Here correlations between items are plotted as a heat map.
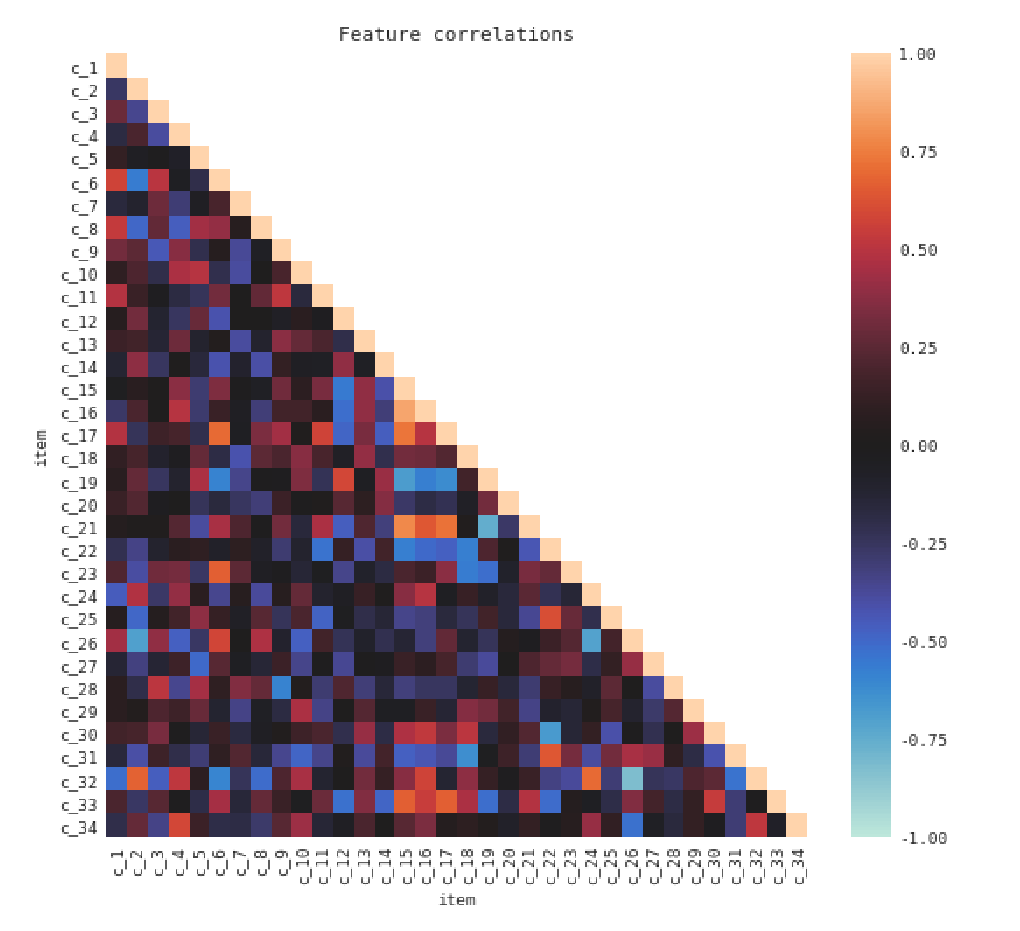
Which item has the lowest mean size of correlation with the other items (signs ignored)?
c_20
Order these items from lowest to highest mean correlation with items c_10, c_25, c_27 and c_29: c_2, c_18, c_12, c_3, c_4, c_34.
c_2, c_12, c_3, c_18, c_34, c_4
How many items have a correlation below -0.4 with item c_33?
4
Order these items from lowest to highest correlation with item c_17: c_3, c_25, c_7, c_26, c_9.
c_25, c_7, c_3, c_26, c_9
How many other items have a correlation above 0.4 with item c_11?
4
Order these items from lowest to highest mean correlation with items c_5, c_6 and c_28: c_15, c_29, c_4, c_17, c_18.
c_4, c_15, c_18, c_17, c_29
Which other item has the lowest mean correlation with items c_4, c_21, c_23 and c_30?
c_19
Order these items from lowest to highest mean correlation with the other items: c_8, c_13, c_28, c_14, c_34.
c_14, c_28, c_8, c_34, c_13
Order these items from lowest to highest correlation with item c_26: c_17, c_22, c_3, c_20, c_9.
c_9, c_20, c_22, c_17, c_3
